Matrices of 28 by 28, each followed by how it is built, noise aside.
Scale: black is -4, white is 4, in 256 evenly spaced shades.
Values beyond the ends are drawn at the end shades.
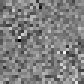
block diagonal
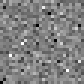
sparse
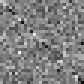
diagonal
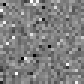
sparse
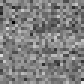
blocks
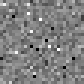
sparse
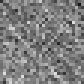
Toeplitz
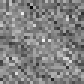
Toeplitz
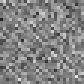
Toeplitz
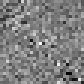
block diagonal
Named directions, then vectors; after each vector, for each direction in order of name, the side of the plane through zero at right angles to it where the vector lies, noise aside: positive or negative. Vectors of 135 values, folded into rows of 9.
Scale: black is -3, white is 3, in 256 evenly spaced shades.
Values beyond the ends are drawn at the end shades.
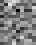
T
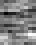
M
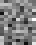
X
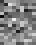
positive, positive, negative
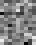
positive, negative, positive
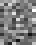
negative, positive, positive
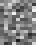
negative, positive, positive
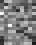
negative, positive, negative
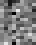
positive, negative, negative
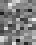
positive, positive, positive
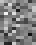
negative, positive, positive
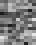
positive, positive, positive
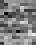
positive, positive, negative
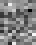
positive, positive, positive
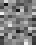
negative, positive, negative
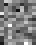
negative, positive, negative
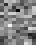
negative, positive, negative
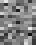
negative, positive, negative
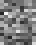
negative, negative, positive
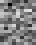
negative, negative, negative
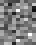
positive, negative, negative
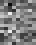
negative, negative, negative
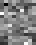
negative, positive, negative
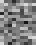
positive, negative, positive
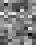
negative, positive, negative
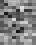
positive, positive, negative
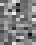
negative, positive, positive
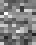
negative, negative, positive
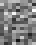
negative, positive, positive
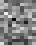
negative, negative, positive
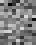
negative, negative, negative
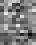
negative, positive, positive
